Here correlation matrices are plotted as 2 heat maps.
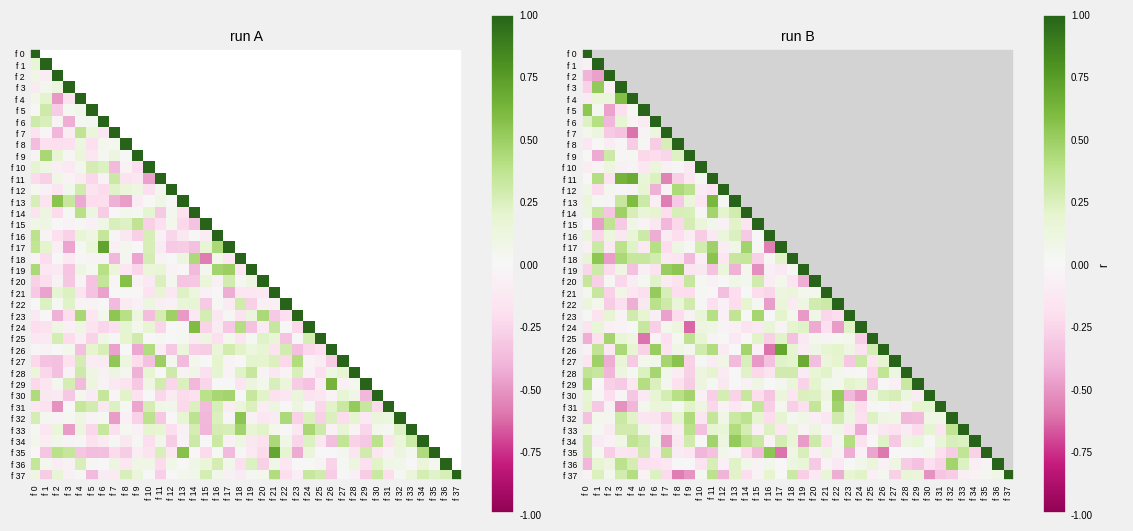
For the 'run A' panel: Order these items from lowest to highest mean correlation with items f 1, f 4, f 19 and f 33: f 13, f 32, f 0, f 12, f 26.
f 13, f 26, f 12, f 32, f 0
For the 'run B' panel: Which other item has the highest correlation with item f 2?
f 25
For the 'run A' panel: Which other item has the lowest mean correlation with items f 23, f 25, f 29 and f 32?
f 34
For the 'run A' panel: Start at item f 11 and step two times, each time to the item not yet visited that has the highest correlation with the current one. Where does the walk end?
f 7
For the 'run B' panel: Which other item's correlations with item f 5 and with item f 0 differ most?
f 24
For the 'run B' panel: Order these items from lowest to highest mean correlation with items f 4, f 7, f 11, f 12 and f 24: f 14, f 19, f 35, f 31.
f 31, f 35, f 19, f 14
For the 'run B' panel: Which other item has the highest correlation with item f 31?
f 22
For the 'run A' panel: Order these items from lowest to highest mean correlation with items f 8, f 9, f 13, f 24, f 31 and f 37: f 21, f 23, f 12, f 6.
f 6, f 23, f 12, f 21
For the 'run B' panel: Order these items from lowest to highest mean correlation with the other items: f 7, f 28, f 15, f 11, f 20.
f 7, f 15, f 20, f 28, f 11
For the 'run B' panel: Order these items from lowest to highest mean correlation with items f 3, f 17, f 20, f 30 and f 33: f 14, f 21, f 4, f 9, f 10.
f 10, f 21, f 4, f 9, f 14
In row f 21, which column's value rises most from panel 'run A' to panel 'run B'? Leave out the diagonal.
f 6
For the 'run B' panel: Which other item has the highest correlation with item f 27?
f 19
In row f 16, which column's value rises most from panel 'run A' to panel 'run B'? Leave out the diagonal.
f 35
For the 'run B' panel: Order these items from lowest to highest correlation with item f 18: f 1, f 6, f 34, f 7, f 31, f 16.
f 31, f 7, f 16, f 34, f 6, f 1
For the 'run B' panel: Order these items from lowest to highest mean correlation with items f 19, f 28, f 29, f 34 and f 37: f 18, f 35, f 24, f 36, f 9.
f 9, f 36, f 35, f 24, f 18
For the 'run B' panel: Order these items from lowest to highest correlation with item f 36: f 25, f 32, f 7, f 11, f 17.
f 7, f 17, f 25, f 11, f 32
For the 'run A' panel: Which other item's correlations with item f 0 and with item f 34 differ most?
f 21
